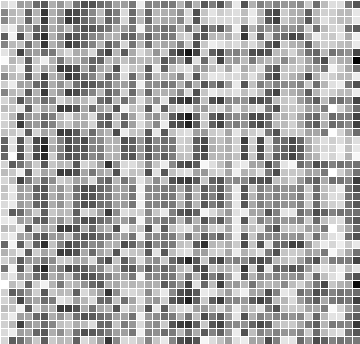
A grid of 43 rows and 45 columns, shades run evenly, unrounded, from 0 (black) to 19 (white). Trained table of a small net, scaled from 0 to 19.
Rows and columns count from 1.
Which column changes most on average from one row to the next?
24
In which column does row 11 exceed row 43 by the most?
2
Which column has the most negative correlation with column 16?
15
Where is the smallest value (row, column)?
8, 45
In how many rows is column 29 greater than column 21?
31
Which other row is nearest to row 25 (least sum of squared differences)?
1
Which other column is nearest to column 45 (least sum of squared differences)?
40
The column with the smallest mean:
6
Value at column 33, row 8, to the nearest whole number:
13
